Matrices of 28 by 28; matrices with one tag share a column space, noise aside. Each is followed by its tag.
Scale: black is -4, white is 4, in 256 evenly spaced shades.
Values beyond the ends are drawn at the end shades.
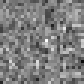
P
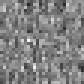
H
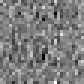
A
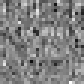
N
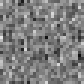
A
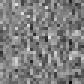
A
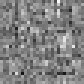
N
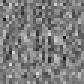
A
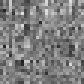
N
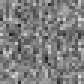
A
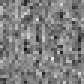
A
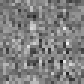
P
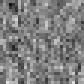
H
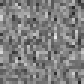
A
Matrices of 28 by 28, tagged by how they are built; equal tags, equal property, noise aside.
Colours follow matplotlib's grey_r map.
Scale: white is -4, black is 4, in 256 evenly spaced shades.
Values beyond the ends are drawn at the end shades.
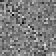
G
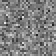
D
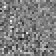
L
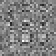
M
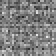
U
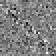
G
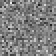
D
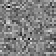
M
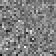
L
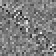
G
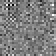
M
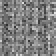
U
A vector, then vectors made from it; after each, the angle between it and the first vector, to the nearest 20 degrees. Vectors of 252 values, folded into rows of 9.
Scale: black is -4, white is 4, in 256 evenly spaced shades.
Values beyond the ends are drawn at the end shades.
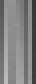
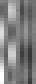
100 degrees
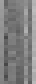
160 degrees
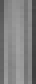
20 degrees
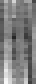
80 degrees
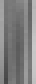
160 degrees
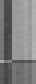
120 degrees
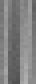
80 degrees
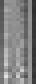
20 degrees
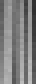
40 degrees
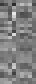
80 degrees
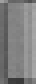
120 degrees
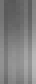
120 degrees
